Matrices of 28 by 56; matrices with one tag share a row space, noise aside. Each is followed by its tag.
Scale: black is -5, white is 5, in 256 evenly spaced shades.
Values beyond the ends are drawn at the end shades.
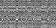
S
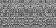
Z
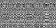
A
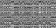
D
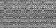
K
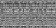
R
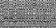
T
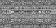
D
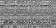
T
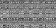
Z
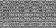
Z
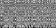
T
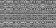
K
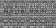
K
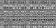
K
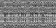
K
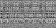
Z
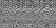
A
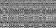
Z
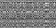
A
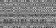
K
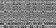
K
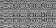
K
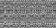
K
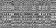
D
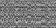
S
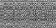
K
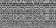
A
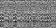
T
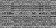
D
